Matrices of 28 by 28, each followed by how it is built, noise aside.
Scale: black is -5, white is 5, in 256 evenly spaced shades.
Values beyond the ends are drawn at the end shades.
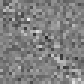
banded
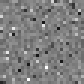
sparse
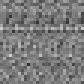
repeating columns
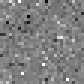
sparse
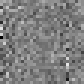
uneven columns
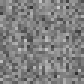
blocks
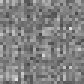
blocks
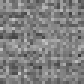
blocks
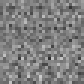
repeating columns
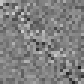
banded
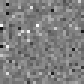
sparse
